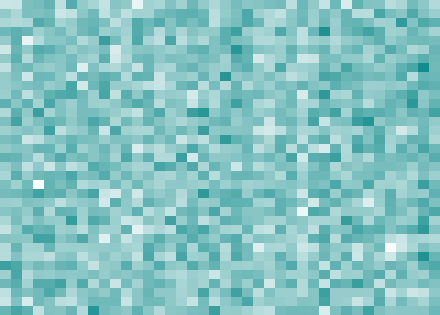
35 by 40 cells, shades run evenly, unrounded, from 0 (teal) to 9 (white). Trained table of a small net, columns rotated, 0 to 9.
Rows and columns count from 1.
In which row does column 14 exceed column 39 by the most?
26
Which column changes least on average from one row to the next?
2
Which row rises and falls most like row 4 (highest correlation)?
16
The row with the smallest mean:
13
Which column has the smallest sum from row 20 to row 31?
39
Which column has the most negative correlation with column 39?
8
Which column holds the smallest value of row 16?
21
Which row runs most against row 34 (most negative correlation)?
30
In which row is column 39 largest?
33
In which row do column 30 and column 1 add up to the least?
4
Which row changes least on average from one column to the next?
31
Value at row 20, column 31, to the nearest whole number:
5
